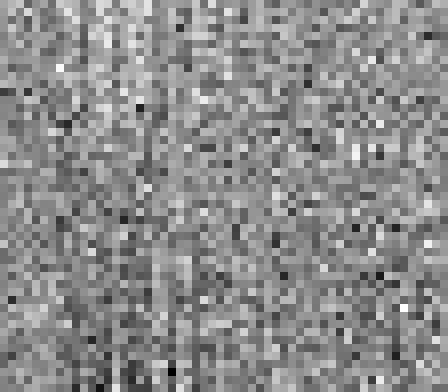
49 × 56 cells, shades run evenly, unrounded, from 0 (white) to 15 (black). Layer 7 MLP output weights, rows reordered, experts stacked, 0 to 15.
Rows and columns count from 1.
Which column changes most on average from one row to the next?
35
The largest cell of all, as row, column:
47, 22
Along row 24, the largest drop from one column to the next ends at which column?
18
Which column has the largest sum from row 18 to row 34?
8
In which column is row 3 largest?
31
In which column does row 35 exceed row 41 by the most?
28
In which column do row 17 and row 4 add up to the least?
13
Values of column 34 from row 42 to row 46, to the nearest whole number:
3 5 5 4 8
